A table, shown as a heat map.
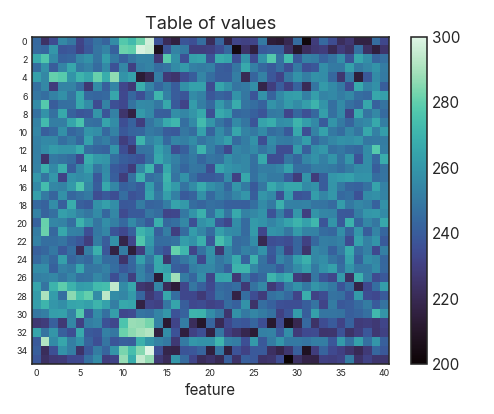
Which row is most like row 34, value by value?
0
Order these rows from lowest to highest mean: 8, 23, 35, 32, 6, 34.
35, 34, 32, 23, 8, 6
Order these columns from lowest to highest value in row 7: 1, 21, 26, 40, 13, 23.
26, 40, 13, 21, 23, 1
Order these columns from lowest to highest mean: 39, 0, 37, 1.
37, 39, 0, 1
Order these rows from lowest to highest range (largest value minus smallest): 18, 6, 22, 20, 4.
18, 6, 20, 22, 4
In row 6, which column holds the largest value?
14
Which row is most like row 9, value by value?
16
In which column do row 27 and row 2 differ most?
15
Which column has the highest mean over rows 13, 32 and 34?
13
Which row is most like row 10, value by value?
19
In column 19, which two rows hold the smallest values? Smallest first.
31, 35
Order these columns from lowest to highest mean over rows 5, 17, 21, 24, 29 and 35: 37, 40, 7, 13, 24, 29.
29, 40, 37, 24, 7, 13
